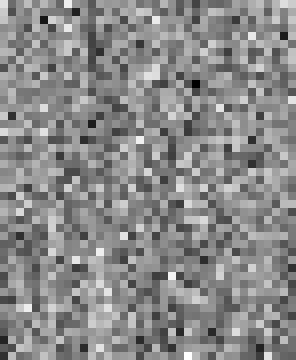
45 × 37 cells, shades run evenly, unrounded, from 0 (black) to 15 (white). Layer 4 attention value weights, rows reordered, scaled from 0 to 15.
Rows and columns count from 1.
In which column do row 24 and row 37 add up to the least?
19
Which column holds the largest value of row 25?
3
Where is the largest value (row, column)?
45, 24
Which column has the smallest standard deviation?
31
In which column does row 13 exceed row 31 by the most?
37
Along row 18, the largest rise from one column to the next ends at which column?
33
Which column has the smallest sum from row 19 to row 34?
22
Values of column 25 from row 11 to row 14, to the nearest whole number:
0 4 10 10
